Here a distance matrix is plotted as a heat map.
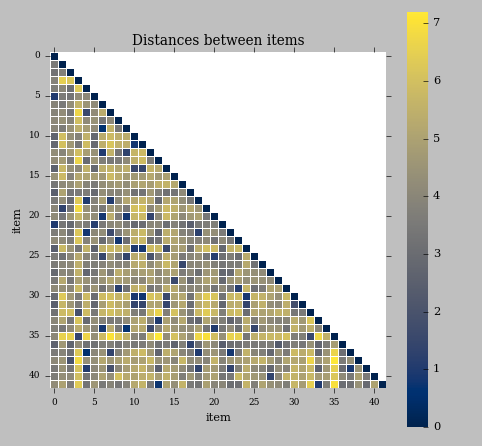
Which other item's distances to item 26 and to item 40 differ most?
27
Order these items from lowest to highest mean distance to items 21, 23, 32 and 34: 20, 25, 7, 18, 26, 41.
25, 20, 26, 41, 18, 7
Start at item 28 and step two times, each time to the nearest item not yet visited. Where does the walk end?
36
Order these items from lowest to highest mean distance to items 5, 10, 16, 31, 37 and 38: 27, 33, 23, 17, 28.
17, 27, 28, 33, 23
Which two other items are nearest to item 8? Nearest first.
23, 29
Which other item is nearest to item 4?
37
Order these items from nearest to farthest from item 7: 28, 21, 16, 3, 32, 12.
21, 16, 28, 12, 32, 3
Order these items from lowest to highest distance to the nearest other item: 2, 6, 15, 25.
6, 25, 15, 2
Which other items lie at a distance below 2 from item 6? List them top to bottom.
9, 12, 20, 25, 34
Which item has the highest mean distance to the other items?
35
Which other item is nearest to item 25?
20
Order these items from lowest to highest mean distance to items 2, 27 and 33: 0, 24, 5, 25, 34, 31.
0, 5, 25, 34, 31, 24
